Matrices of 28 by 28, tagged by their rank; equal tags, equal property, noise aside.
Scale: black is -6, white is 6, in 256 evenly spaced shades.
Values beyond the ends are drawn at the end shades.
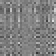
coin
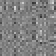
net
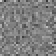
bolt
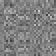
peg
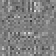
peg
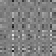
coin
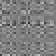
coin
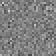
bolt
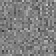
bolt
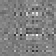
coin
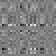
coin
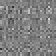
net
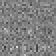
bolt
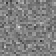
bolt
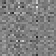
net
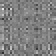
coin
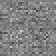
bolt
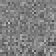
bolt
